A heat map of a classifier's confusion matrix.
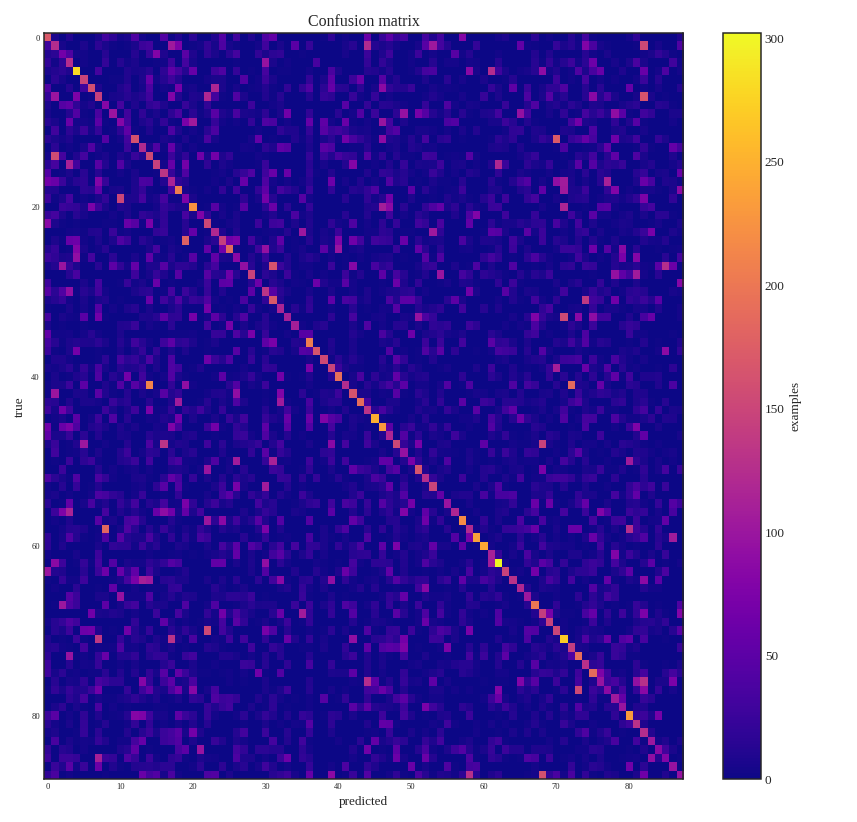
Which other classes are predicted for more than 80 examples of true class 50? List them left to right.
26, 31, 80
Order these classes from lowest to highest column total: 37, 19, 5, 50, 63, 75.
37, 50, 63, 5, 19, 75
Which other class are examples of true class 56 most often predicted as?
3
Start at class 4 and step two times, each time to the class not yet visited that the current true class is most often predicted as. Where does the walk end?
78
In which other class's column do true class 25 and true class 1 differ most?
82
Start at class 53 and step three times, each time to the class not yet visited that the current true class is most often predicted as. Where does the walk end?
75
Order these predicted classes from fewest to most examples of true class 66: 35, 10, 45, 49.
45, 35, 49, 10
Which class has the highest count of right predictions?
62
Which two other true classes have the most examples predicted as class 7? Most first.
71, 85
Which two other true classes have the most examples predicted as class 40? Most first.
25, 24
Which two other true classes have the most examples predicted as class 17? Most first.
71, 1
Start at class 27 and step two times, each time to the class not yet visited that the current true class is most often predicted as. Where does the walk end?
74
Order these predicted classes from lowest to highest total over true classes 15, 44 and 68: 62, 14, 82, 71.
71, 14, 82, 62
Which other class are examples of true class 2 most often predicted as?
15
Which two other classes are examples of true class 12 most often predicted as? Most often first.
70, 46
